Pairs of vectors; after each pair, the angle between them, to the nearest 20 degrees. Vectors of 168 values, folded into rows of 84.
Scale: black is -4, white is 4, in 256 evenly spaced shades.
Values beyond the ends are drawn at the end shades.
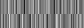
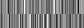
140 degrees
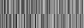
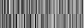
20 degrees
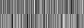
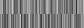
80 degrees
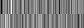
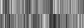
120 degrees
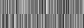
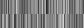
160 degrees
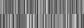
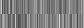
80 degrees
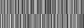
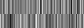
100 degrees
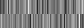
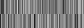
80 degrees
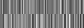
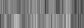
60 degrees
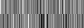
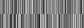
80 degrees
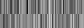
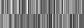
160 degrees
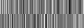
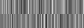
40 degrees
